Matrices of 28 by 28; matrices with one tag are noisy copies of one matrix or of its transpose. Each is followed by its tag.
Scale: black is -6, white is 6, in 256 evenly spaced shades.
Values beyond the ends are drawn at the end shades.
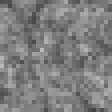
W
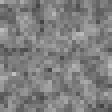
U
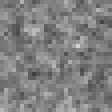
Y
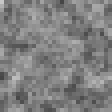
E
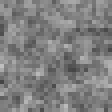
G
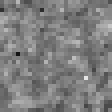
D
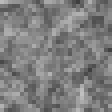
E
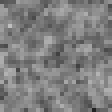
W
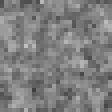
D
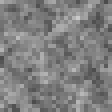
E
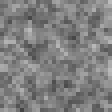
Y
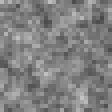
E
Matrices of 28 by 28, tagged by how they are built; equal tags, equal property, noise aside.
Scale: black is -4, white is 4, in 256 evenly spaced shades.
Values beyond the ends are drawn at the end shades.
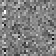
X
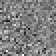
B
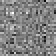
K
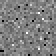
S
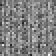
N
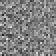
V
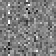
X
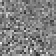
B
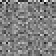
K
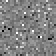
S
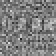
N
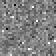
S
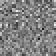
K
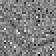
X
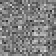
N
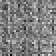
N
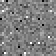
S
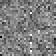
X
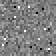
S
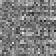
N
